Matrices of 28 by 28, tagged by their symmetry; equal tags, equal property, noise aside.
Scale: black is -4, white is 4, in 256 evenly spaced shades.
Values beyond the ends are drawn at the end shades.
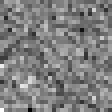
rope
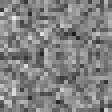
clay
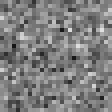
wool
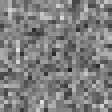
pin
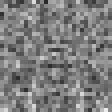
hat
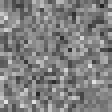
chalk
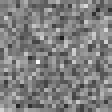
chalk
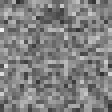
hat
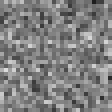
chalk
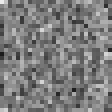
clay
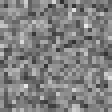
pin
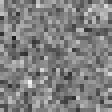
rope
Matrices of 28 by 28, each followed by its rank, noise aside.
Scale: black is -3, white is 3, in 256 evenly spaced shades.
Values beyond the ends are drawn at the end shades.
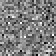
seven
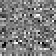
five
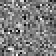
eight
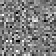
seven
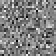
six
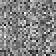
five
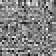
six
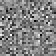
eight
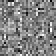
six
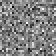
eight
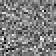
six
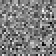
eight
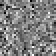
eight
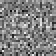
seven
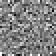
seven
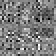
five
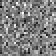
eight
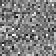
seven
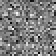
seven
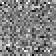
eight
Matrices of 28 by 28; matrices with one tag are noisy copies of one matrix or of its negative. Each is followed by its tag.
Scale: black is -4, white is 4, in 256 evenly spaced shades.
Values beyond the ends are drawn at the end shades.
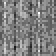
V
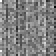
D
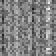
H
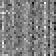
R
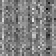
H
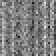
R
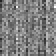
D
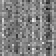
H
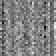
R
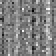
H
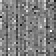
D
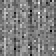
V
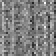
R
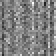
R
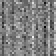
R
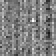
H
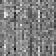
V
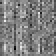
V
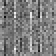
V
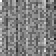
D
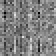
V
